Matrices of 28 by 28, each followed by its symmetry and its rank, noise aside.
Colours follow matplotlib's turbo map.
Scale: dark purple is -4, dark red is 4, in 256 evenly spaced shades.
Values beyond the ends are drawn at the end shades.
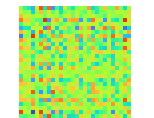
antisymmetric, rank two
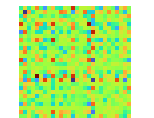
symmetric, rank three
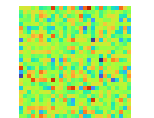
antisymmetric, rank four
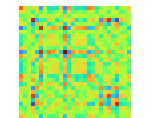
symmetric, rank two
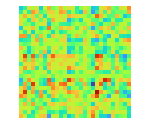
no symmetry, rank three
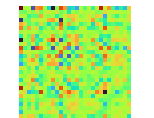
symmetric, rank three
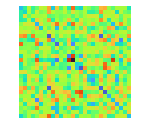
symmetric, rank four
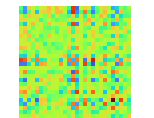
symmetric, rank two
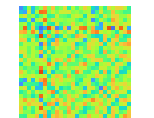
symmetric, rank four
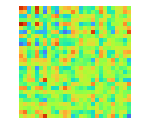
symmetric, rank two
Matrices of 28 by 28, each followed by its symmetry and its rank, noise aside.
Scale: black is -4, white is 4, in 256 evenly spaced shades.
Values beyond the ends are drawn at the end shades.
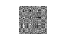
no symmetry, rank three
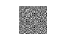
symmetric, rank three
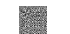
antisymmetric, rank four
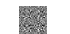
antisymmetric, rank four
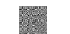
symmetric, rank three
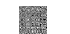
antisymmetric, rank four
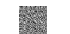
antisymmetric, rank four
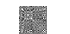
symmetric, rank three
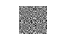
antisymmetric, rank four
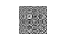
symmetric, rank three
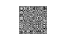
no symmetry, rank three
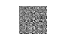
antisymmetric, rank four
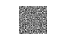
antisymmetric, rank four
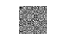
symmetric, rank three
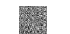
antisymmetric, rank four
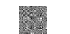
no symmetry, rank three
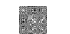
symmetric, rank three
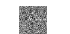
no symmetry, rank four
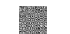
antisymmetric, rank four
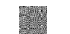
no symmetry, rank four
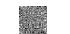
antisymmetric, rank four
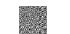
antisymmetric, rank four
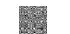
no symmetry, rank four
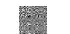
no symmetry, rank four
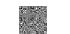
symmetric, rank four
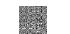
antisymmetric, rank four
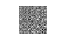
no symmetry, rank four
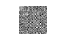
symmetric, rank four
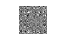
no symmetry, rank four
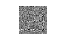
no symmetry, rank four
